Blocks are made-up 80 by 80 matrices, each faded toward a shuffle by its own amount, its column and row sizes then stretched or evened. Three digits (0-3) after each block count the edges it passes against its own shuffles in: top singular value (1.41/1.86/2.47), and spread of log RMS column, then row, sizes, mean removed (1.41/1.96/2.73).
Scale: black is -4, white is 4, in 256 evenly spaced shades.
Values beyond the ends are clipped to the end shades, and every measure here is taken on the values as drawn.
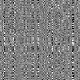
3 3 0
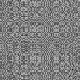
3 1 0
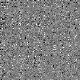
1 2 2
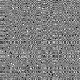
3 0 2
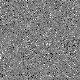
0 1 1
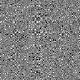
2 2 1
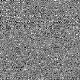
2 0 2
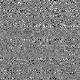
2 0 3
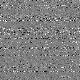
1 0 3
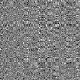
3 2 1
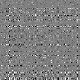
3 2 3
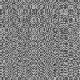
3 2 0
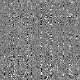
1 3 2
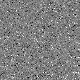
0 0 1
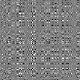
3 3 3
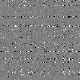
1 2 3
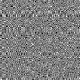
3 0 2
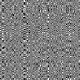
3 3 1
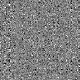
2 2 0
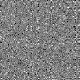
2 2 0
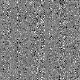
0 3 0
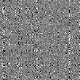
2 3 2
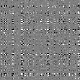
3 3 3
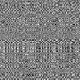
3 0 3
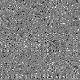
2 0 1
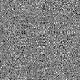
2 1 1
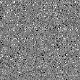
1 1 2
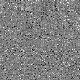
2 0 1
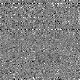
2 1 2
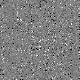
1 2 1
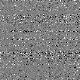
0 1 3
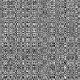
3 3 2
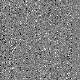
0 3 0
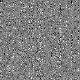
0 3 0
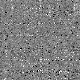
1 1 2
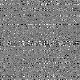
2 1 3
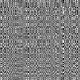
3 3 2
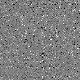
1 1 1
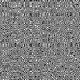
3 1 1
